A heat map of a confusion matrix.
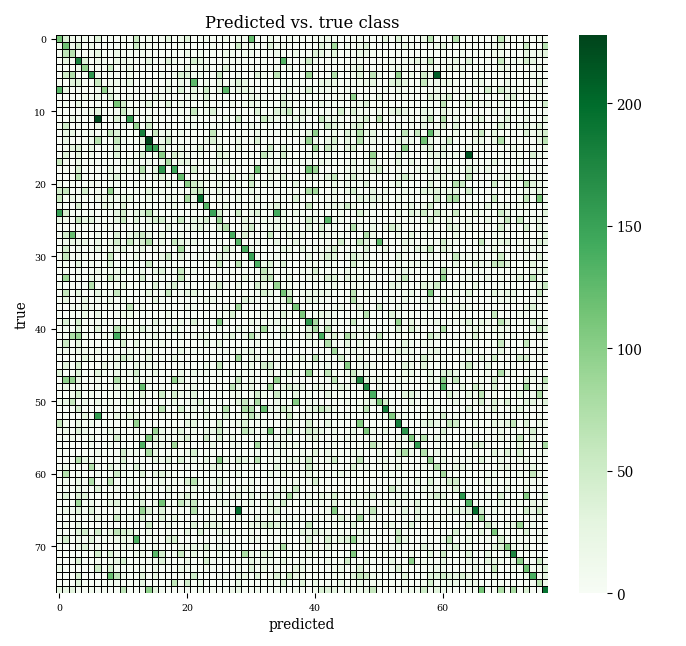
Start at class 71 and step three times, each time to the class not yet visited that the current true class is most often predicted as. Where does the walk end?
57
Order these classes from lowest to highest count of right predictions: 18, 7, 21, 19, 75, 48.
21, 75, 7, 19, 18, 48
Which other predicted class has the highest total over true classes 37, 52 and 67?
6
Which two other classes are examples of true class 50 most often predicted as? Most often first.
37, 31
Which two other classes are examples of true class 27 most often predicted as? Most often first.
2, 48
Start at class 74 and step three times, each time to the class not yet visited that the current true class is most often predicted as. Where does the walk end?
39
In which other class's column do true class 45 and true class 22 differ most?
75
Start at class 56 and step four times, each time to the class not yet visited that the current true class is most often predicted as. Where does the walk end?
42
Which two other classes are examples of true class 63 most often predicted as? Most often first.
73, 36
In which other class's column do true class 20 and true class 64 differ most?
16
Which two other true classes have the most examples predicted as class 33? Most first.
54, 48
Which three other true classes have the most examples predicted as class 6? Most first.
11, 52, 14
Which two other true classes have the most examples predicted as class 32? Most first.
51, 40
